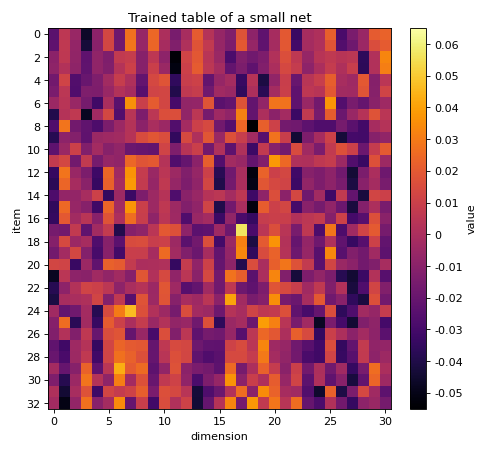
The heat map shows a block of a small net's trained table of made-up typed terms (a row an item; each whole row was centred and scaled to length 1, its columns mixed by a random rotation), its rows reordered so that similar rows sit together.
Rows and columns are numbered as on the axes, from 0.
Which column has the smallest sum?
27
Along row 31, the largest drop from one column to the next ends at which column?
26
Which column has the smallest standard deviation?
10
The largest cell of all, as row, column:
17, 17
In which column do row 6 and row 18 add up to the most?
20
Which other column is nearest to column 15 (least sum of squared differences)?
4
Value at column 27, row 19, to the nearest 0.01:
-0.01
